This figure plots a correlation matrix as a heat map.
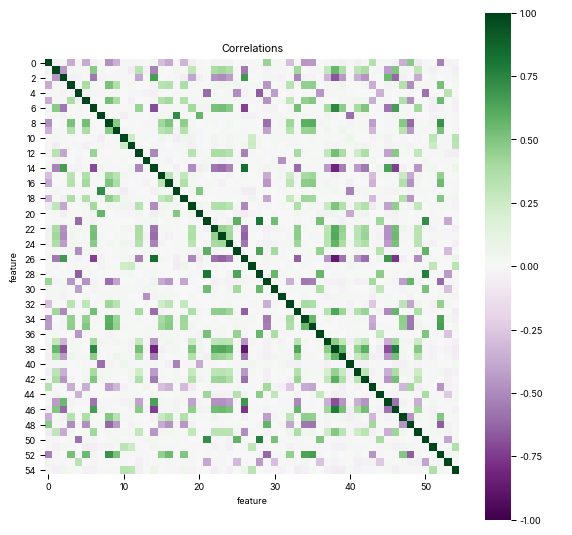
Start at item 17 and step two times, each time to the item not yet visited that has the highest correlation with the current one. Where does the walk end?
20
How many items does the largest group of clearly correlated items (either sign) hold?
19
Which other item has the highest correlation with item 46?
38
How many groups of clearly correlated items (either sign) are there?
6
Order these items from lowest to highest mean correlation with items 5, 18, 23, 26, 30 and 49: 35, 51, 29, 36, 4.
29, 4, 51, 36, 35
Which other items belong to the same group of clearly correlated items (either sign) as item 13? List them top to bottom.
31
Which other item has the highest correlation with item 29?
48
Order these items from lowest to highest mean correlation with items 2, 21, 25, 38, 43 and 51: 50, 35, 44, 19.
35, 19, 44, 50
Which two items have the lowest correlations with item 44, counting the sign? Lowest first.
4, 53
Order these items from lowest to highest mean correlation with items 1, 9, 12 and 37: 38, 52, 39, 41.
52, 41, 39, 38
